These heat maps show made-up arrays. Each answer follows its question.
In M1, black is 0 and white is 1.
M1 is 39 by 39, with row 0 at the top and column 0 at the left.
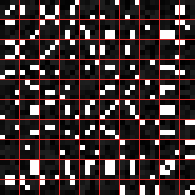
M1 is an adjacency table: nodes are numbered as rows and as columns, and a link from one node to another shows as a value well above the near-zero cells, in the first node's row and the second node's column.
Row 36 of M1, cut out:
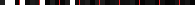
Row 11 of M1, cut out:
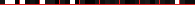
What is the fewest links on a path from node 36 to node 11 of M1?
2
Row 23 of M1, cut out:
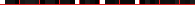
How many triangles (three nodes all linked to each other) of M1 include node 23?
3
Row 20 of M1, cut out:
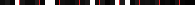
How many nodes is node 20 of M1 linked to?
6
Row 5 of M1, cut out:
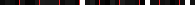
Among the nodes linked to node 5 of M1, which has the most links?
node 37
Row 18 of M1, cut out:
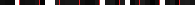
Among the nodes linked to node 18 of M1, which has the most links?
node 32
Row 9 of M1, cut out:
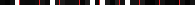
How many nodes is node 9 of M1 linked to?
5
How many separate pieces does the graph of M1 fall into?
3
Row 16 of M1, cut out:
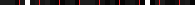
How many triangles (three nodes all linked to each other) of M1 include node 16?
1
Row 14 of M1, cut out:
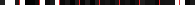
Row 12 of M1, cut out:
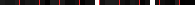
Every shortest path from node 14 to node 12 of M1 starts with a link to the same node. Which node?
node 35
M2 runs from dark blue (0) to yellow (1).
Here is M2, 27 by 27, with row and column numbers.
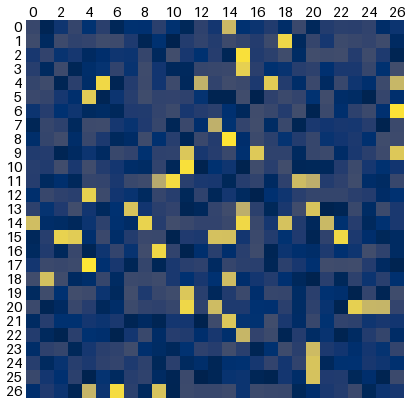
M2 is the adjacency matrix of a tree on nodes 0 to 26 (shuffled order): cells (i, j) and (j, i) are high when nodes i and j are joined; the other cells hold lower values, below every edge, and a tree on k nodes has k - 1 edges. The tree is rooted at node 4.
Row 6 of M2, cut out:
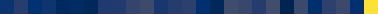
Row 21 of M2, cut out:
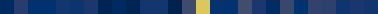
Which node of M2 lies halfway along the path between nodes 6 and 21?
20
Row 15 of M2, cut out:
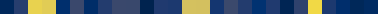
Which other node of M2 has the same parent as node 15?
7
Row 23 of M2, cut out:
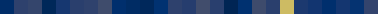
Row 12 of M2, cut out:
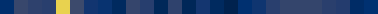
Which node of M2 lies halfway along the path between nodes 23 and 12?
9
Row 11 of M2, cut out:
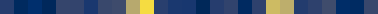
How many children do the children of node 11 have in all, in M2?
4
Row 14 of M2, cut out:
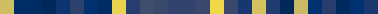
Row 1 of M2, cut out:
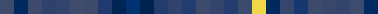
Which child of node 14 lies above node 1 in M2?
18
